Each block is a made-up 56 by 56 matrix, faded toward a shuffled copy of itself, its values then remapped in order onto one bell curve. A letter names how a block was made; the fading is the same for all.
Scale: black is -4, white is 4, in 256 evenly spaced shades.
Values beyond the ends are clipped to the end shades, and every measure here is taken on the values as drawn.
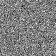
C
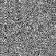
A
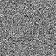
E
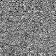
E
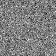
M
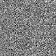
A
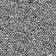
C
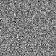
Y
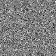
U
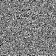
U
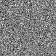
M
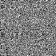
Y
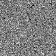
U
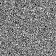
C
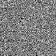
E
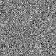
Y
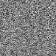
A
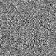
Y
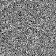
A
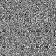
Y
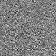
E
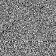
M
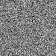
C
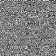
Y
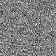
A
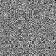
A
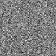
A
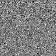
M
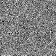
M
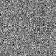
Y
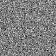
M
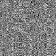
A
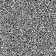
C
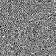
Y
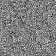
E
